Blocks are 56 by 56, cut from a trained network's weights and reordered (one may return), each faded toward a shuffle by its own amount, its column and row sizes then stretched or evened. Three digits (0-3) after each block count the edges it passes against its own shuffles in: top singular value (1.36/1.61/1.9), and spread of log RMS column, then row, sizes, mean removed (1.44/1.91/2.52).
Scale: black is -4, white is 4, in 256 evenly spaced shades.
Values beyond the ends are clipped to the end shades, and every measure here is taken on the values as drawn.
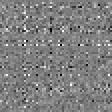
1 2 3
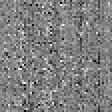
0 2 1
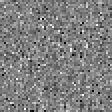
0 0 0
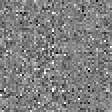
0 2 0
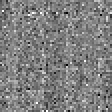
0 1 1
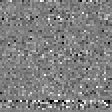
2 0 3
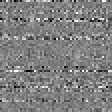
3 0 3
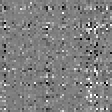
2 3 2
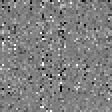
1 2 1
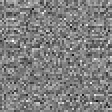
3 0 1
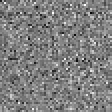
1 0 1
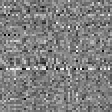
3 1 2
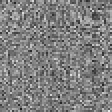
3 0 0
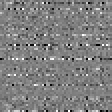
3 1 3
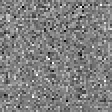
0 1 1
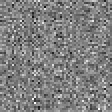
3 2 0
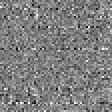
2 0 2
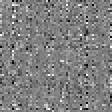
1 3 2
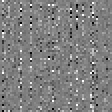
1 3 0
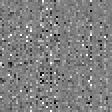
0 3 1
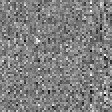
2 3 0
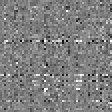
2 2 2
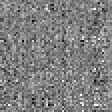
1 2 1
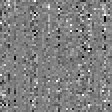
0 3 1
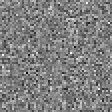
2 1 0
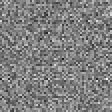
3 0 1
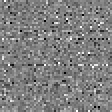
2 1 1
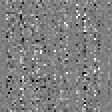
0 3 0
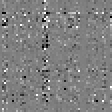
1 3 2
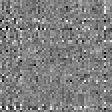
2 2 2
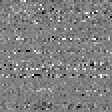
0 0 3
